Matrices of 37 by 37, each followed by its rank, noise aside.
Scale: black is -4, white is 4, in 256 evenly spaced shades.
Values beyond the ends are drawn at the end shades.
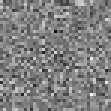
seven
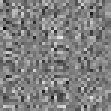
six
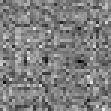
eight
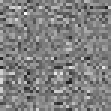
six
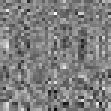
five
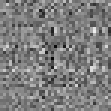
five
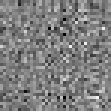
eight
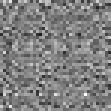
five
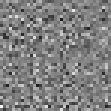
seven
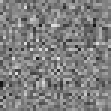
seven
